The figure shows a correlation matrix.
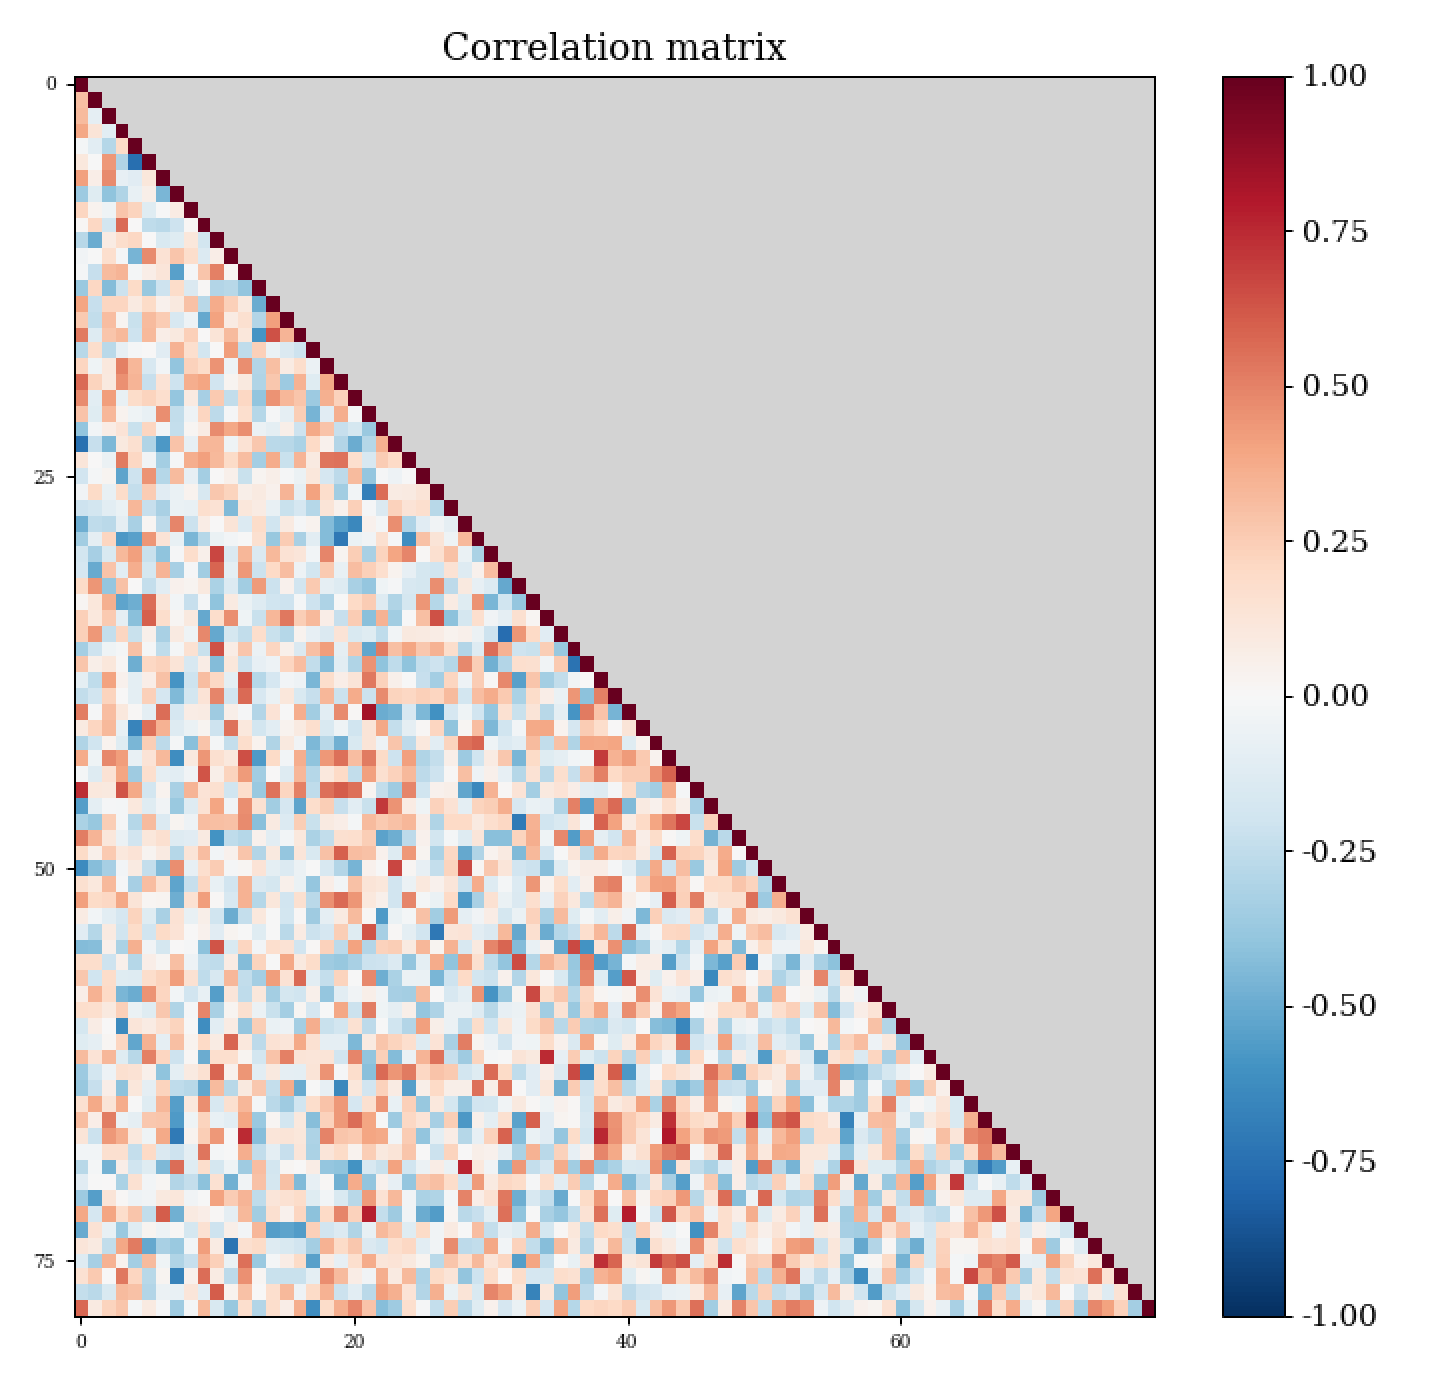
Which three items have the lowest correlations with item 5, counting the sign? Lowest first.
4, 74, 13
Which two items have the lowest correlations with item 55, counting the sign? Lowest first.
37, 35
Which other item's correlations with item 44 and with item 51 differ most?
70
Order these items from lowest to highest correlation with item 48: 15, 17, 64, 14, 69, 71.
71, 17, 64, 14, 15, 69
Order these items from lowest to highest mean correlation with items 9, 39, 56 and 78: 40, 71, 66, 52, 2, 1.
71, 40, 2, 1, 66, 52
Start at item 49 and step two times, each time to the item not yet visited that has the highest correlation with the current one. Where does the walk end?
43
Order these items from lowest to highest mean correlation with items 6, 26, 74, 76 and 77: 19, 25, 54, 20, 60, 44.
54, 25, 60, 44, 19, 20
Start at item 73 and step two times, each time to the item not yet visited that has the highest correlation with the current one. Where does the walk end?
22
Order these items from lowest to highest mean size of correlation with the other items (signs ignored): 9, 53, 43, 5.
53, 5, 9, 43
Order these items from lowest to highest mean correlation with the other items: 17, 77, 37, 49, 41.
17, 37, 77, 41, 49
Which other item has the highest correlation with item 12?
67
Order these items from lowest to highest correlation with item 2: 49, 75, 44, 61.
61, 44, 49, 75
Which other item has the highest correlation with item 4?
74
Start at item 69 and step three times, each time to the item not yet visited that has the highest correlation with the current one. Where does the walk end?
23
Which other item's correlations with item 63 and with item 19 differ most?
40
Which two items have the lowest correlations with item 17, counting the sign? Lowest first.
78, 75
